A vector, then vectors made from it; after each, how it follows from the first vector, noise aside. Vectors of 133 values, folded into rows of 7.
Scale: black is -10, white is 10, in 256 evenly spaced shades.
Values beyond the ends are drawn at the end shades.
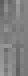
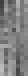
scaled up.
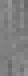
reversed, negated, shrunk.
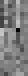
wrapped around, negated, scaled up.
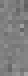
reversed, negated, partly zeroed.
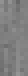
negated, shrunk.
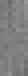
reversed, shrunk.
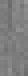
reversed, shrunk.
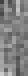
scaled up.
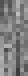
scaled up.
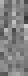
wrapped around, negated, scaled up.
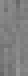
negated, shrunk.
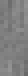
reversed, shrunk.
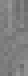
reversed, negated, shrunk.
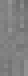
reversed, negated, shrunk.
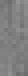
reversed, shrunk.
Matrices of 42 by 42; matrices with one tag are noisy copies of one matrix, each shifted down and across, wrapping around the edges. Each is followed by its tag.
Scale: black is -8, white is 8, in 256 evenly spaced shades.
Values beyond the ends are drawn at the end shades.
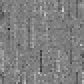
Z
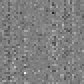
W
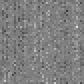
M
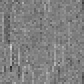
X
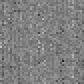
M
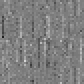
Z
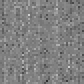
M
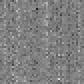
M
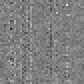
W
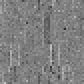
X
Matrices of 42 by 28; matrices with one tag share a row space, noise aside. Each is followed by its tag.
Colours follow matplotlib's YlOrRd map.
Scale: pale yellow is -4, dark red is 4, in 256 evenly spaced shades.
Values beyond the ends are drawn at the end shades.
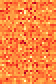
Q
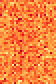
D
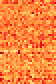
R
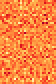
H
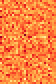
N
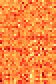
R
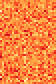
N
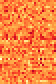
R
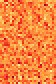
D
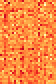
D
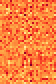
Q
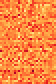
R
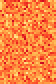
N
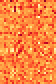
D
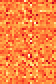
Q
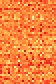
R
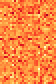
D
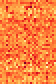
Q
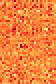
H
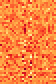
Q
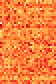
R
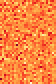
N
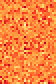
N
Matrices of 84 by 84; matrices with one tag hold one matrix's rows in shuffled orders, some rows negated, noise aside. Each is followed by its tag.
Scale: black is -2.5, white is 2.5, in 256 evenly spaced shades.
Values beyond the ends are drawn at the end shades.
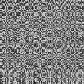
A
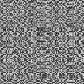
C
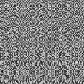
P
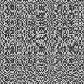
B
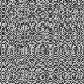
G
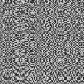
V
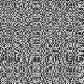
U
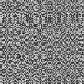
A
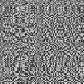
V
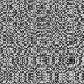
C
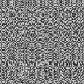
G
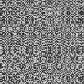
A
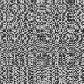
C
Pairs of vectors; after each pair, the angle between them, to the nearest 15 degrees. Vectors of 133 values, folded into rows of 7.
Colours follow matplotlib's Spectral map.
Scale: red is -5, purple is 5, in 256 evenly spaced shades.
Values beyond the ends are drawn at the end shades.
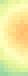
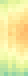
15 degrees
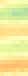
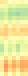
15 degrees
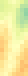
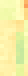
105 degrees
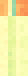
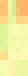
45 degrees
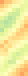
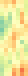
45 degrees
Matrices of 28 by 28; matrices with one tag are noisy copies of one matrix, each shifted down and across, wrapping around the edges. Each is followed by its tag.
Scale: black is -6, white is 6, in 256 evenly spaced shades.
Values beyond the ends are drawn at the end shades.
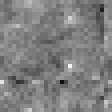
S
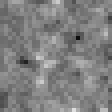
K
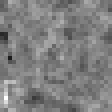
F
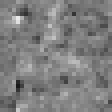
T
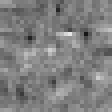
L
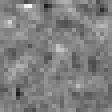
L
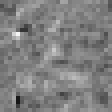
T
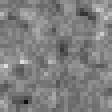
K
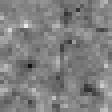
K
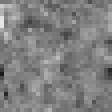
F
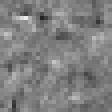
L
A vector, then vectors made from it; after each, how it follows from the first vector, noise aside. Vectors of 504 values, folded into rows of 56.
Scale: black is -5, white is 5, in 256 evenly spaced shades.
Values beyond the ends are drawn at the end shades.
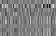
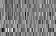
reversed, negated.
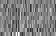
wrapped around, negated.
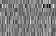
copied.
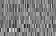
wrapped around, negated.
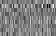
copied.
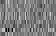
reversed.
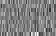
wrapped around, negated.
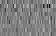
partly zeroed.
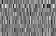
copied.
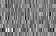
reversed, negated.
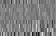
wrapped around, partly zeroed.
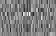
wrapped around, negated.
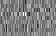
wrapped around, negated.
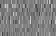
partly zeroed.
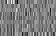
wrapped around, negated.
